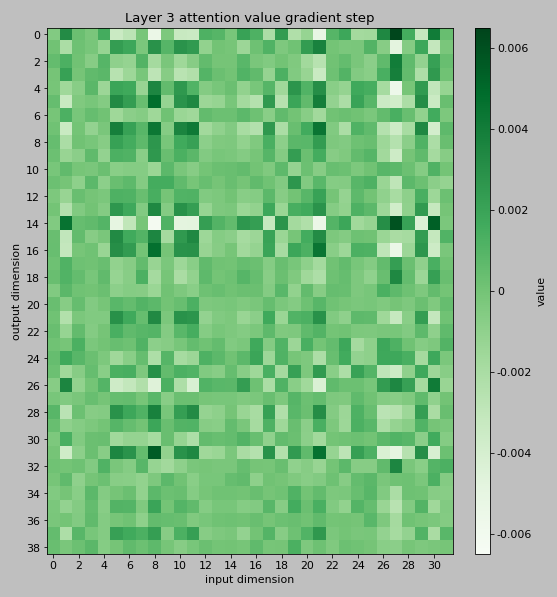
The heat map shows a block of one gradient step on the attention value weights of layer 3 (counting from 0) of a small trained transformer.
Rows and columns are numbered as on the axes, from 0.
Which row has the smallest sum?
26
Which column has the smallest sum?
27
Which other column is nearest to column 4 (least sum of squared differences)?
22
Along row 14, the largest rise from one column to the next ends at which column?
30
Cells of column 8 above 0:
24
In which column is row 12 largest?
21
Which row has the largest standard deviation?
14
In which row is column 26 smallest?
31
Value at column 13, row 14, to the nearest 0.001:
0.001
